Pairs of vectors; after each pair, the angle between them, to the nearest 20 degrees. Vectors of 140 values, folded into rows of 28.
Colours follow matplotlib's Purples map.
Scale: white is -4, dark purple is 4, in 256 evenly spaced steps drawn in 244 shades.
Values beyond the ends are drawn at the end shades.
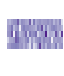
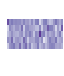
100 degrees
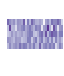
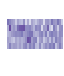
40 degrees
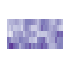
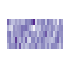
80 degrees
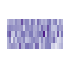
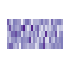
120 degrees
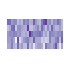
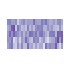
40 degrees
